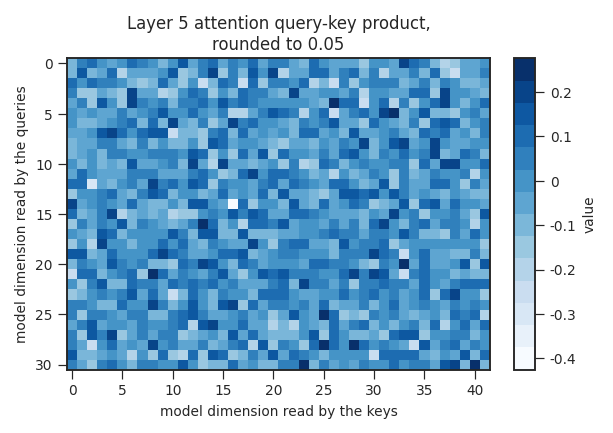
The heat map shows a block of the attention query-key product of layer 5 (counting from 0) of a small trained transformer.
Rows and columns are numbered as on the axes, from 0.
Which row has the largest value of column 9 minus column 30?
29
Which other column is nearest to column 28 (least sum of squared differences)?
19
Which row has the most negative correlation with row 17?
24
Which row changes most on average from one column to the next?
1
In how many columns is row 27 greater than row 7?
14
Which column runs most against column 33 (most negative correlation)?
30
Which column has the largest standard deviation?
16
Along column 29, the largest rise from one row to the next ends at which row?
5
